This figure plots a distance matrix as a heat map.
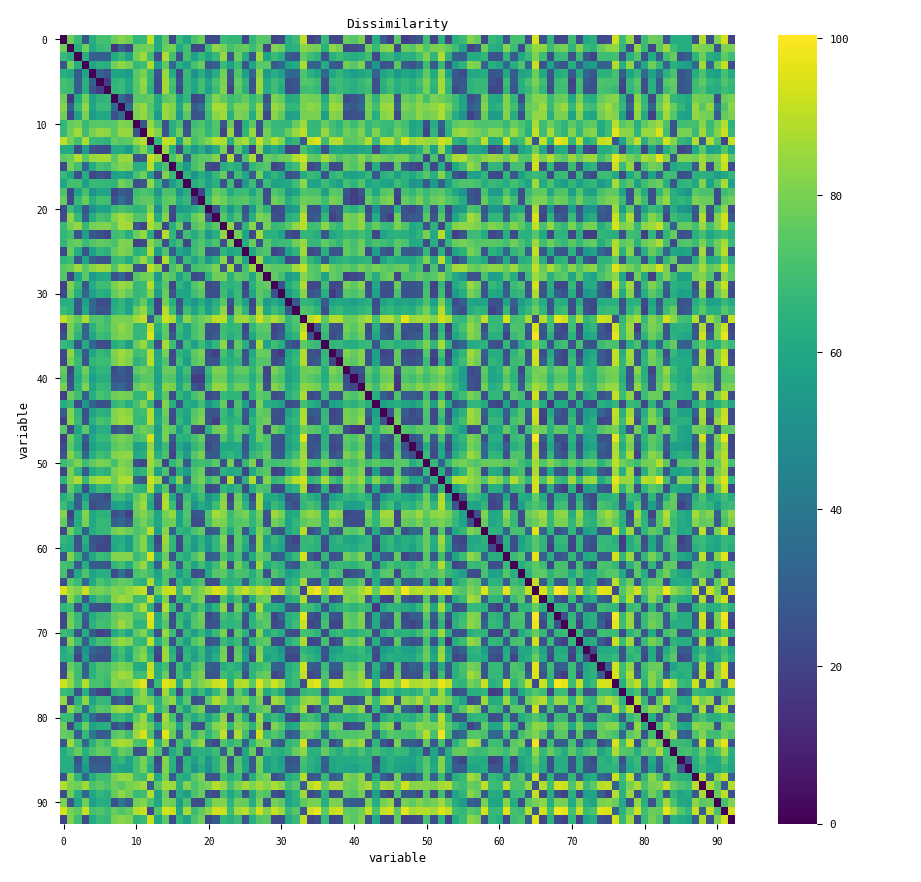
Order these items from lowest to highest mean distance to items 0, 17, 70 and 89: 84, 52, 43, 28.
43, 84, 52, 28
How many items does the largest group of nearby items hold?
34
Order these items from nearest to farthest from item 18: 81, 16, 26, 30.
81, 16, 26, 30
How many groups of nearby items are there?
5
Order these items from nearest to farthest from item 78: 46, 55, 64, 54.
46, 55, 54, 64
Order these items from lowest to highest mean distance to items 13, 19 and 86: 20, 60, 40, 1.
60, 40, 1, 20
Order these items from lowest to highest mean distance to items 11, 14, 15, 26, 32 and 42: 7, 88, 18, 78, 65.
18, 7, 78, 88, 65
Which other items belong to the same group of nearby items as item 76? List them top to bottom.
12, 33, 65, 88, 91
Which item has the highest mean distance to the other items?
65
